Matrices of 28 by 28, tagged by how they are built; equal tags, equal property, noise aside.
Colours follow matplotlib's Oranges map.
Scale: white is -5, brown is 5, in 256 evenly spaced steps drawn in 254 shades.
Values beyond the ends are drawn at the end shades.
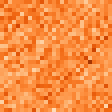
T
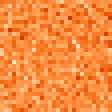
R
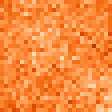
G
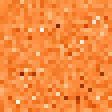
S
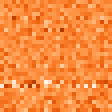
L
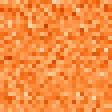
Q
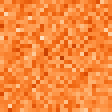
T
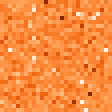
S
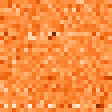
L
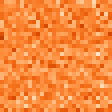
Q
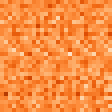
Q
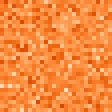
R
